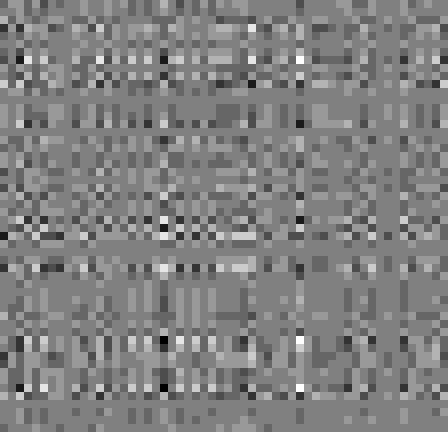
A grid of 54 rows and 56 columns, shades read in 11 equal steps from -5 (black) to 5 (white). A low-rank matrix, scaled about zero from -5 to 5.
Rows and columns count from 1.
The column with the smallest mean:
21
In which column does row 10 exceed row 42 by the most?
38
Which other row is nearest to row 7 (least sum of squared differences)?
5
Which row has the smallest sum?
11
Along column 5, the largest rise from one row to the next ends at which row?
30
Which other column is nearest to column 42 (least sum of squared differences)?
33
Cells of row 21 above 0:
13
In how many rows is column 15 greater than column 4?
16
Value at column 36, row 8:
2
